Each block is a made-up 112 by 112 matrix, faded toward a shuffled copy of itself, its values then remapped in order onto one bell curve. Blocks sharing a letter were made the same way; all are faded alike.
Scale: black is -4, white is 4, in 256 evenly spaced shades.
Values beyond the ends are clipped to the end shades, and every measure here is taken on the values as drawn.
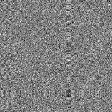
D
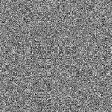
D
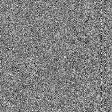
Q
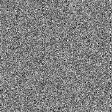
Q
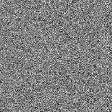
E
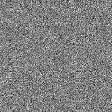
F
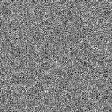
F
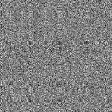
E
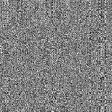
E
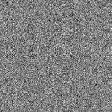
F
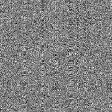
E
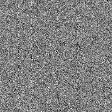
Q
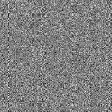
E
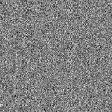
F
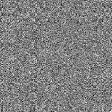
E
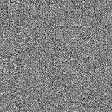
F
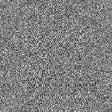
E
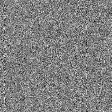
Q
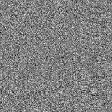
F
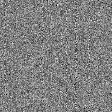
Q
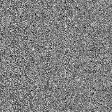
Q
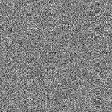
D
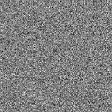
E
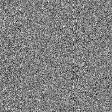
Q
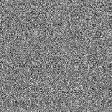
D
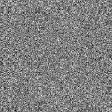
E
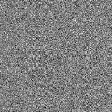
E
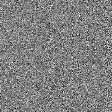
Q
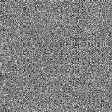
E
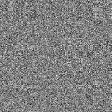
D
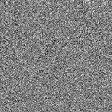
F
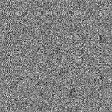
E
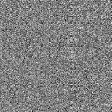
E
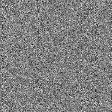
Q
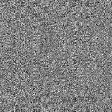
E
